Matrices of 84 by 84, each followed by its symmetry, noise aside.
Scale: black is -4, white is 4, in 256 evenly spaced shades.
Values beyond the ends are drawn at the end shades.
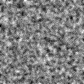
antisymmetric.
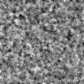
antisymmetric.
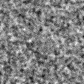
antisymmetric.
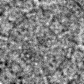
symmetric across the other diagonal.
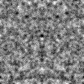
mirrored left to right.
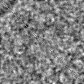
symmetric.
